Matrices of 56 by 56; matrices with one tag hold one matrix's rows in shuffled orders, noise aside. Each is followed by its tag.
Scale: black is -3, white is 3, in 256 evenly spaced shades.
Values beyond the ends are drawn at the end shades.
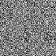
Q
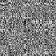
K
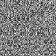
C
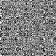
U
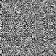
U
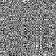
K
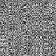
K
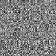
C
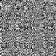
U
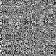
U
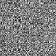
C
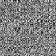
C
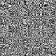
K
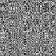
K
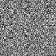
Q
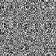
Q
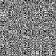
K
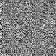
U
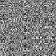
K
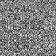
C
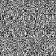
Q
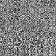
C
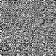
U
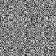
Q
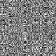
K
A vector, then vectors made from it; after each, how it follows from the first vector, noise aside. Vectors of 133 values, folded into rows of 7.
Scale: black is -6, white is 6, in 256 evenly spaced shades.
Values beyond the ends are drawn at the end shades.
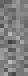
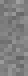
wrapped around, shrunk.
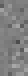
reversed, negated, partly zeroed.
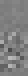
wrapped around, negated, partly zeroed.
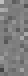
wrapped around, negated, partly zeroed.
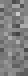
reversed.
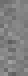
shrunk.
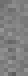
shrunk.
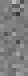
reversed, negated, partly zeroed.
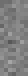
shrunk.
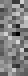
reversed, scaled up.
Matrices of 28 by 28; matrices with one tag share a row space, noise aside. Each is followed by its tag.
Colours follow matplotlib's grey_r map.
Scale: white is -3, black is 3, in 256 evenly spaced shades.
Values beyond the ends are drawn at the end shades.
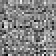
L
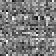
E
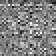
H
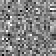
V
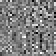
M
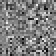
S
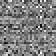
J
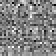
H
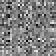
V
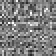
H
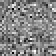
H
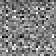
E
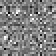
J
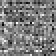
L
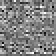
L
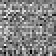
J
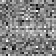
E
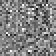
S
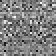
J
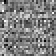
L
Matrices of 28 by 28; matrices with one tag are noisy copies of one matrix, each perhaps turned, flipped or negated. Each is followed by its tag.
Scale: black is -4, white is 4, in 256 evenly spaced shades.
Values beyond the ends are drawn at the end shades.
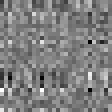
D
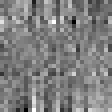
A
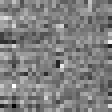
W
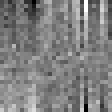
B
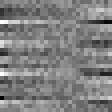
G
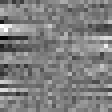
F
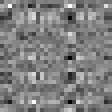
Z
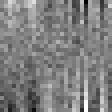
B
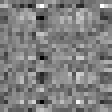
Z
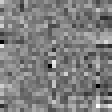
W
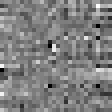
W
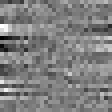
F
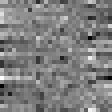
A
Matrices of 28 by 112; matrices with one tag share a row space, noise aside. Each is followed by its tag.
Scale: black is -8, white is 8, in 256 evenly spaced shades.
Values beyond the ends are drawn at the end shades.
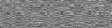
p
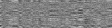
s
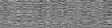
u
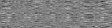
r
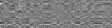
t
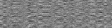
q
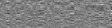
p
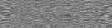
r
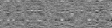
p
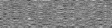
q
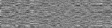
t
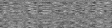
q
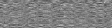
q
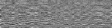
t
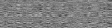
u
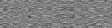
q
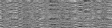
s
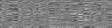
s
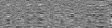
p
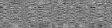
q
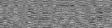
q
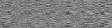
r
